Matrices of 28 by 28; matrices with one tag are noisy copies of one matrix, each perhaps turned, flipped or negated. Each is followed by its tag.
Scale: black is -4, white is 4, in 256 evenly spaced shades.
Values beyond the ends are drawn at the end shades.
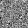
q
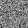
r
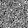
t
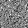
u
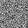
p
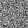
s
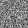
r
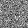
p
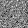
u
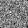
t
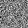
u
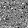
q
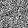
r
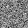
p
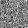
t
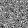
p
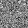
r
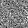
u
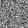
u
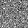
s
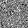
u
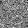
t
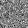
p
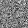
r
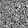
s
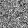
r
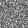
u
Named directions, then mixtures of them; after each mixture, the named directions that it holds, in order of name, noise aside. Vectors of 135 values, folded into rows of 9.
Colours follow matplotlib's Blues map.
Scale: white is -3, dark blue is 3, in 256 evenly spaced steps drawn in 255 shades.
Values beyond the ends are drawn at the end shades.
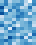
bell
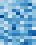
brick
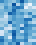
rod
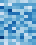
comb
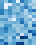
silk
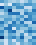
comb.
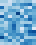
brick, comb.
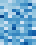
brick.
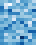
comb, silk.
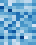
bell, comb.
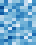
bell.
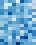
rod, silk.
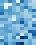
silk.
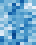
rod.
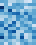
bell, comb.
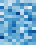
brick, comb.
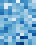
silk.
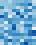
brick.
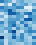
comb, rod.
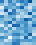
bell, rod.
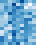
rod.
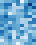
rod, silk.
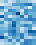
brick, comb.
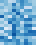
brick, rod.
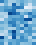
comb, rod.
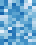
bell, rod.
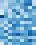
bell, brick.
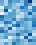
bell.
